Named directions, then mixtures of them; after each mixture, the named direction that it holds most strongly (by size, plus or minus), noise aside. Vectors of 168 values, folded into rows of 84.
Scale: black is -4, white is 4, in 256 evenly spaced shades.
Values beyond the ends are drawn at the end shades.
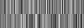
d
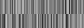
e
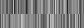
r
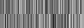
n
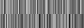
n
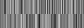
d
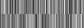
d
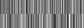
n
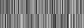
n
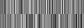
d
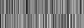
n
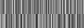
e
